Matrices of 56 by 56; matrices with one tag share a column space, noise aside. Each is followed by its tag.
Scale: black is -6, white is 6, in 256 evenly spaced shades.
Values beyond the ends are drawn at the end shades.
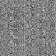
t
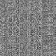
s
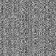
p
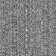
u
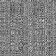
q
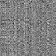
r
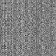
s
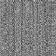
q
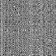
u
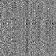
r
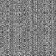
u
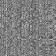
t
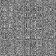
t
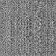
r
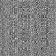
p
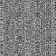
r
